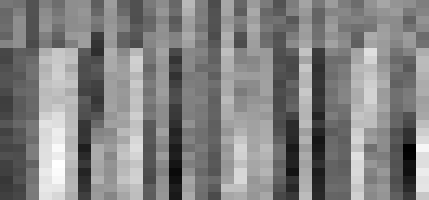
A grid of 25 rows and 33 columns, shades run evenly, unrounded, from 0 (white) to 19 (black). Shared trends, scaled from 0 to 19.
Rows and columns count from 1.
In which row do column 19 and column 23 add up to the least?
23
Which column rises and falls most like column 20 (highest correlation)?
22
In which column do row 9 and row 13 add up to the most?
25
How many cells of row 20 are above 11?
11
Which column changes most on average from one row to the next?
29
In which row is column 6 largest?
6
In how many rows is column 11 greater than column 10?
6
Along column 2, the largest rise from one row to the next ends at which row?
7
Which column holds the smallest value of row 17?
5
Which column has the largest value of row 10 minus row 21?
8
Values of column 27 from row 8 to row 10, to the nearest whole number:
11 10 10
